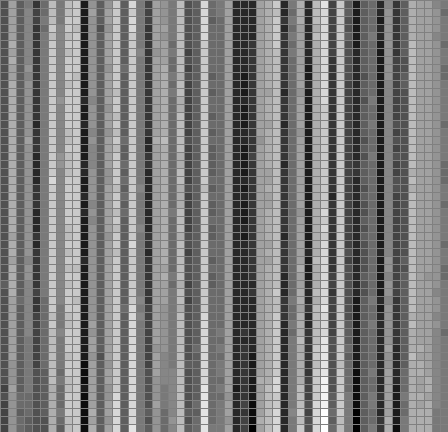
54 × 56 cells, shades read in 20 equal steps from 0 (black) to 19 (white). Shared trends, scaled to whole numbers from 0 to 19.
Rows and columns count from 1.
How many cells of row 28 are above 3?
48
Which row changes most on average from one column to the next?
54
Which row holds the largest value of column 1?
36
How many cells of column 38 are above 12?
21
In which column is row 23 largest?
7
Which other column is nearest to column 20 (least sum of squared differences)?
29
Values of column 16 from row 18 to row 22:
8 7 7 8 7
